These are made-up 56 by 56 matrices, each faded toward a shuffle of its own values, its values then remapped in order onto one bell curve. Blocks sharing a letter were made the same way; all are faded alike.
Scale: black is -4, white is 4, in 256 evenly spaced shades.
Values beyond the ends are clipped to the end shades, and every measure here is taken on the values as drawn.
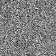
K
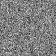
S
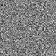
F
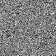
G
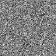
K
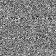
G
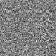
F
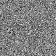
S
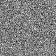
S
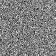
S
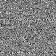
G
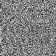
F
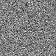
S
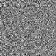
F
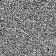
G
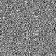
F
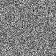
S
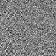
F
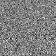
K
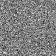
S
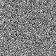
S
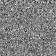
G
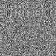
F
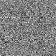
G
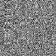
F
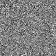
G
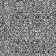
F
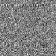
F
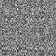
F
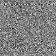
K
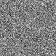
S
